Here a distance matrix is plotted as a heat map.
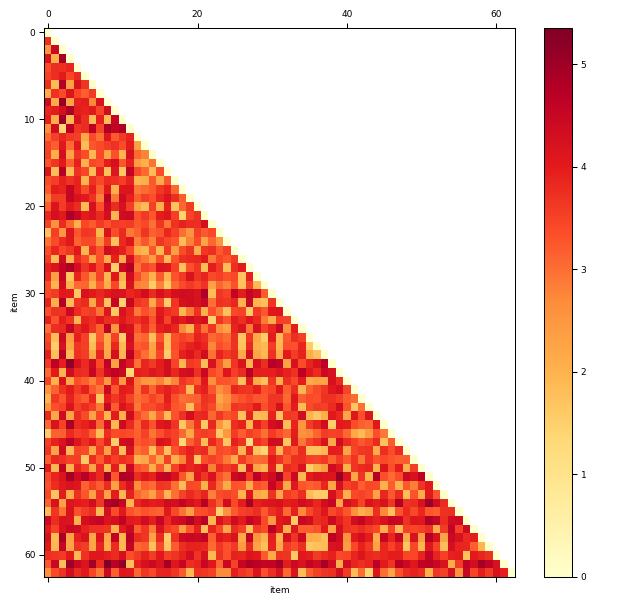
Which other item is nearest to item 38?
45
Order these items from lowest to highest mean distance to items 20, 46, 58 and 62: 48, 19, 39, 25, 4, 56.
19, 48, 25, 4, 39, 56
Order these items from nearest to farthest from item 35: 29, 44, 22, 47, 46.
29, 44, 46, 22, 47
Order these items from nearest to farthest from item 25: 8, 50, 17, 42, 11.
17, 42, 11, 50, 8
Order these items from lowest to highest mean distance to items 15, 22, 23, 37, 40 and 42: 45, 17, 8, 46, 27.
46, 17, 8, 45, 27
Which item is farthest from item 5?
51
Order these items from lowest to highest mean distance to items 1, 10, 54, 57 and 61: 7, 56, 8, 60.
8, 7, 60, 56
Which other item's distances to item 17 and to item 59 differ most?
20
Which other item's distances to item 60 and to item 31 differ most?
10
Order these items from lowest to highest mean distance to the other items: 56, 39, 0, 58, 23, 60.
23, 0, 58, 60, 39, 56
